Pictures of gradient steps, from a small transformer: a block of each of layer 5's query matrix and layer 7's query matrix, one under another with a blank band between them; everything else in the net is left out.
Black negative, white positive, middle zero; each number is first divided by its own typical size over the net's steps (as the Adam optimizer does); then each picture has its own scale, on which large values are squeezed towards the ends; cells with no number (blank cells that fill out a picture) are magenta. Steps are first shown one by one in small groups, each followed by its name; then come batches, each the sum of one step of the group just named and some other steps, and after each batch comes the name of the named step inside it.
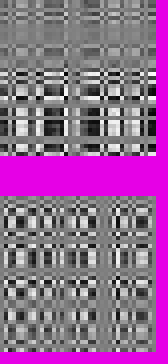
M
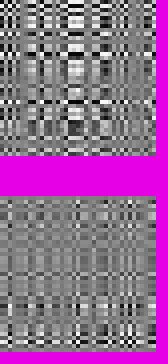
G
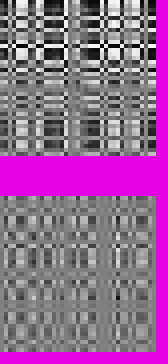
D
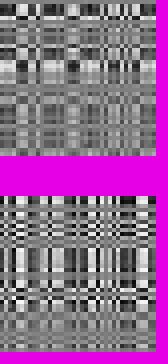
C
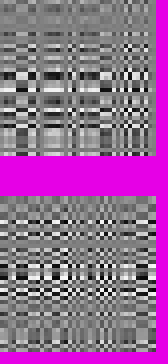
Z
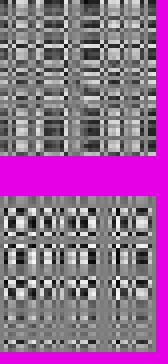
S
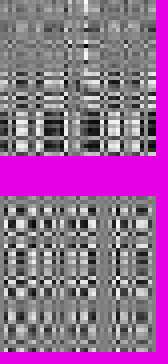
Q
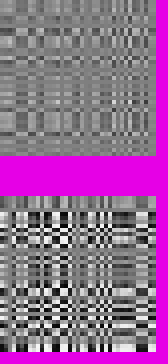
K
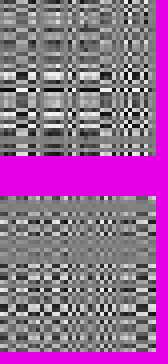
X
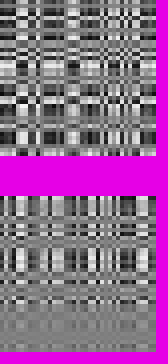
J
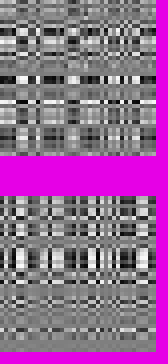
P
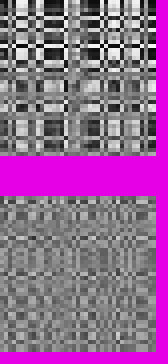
D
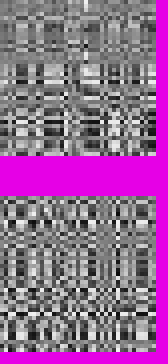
Q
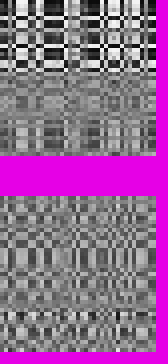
D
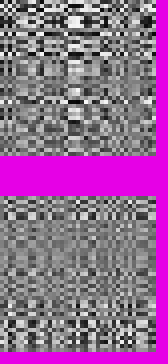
G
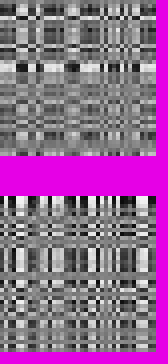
C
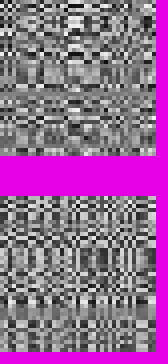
G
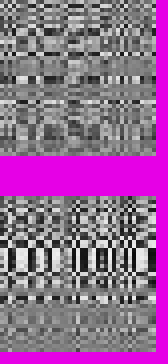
P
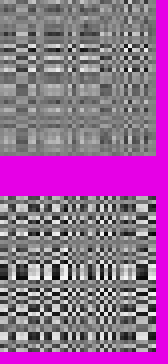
Z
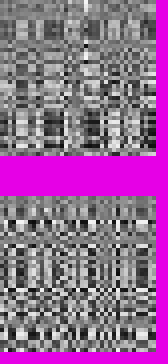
Q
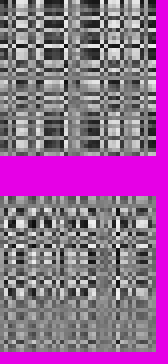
S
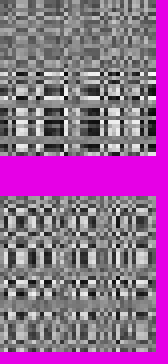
M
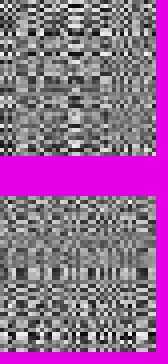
G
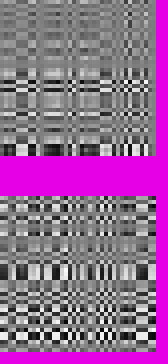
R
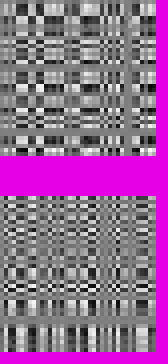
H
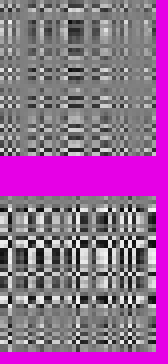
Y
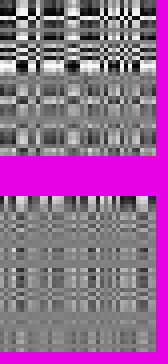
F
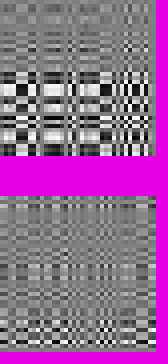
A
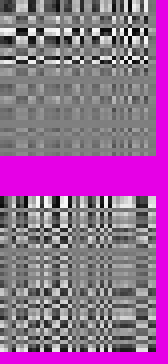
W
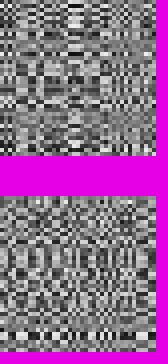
R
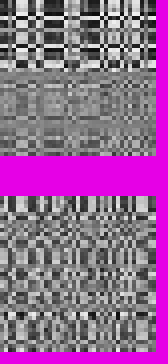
F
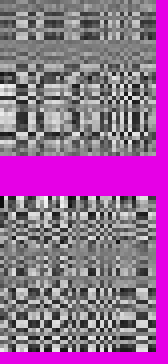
W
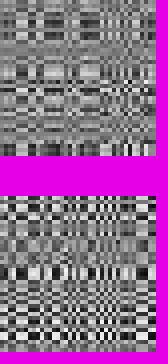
R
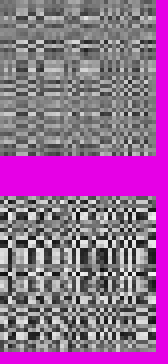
R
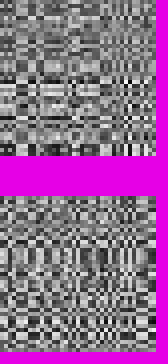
A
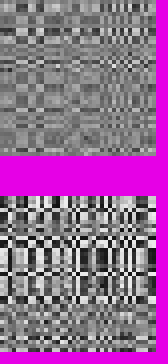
H
